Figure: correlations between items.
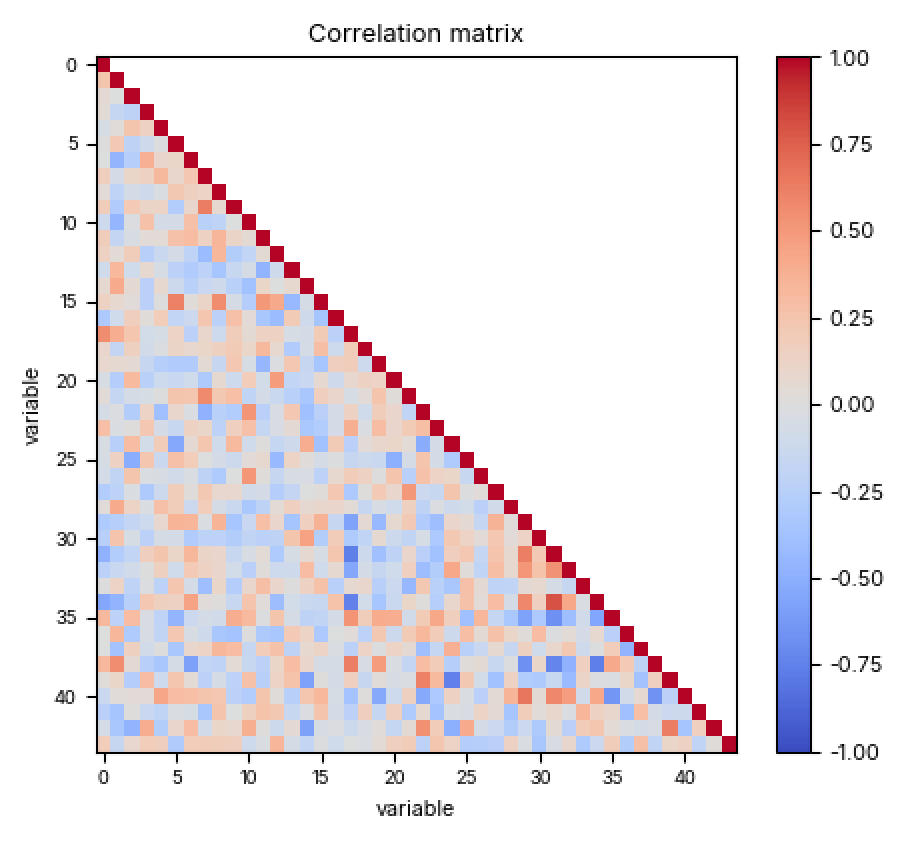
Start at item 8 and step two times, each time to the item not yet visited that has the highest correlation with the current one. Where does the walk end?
5
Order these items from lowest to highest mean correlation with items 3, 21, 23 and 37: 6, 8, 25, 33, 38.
33, 38, 25, 8, 6
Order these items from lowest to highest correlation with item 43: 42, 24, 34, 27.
27, 34, 42, 24
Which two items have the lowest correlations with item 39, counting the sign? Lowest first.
24, 14
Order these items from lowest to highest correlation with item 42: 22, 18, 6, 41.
18, 41, 6, 22
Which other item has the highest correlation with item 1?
38
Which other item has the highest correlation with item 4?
40
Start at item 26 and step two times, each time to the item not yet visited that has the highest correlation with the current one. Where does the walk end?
22
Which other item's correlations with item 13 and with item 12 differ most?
15
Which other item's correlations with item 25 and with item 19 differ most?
35
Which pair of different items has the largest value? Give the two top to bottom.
31, 34
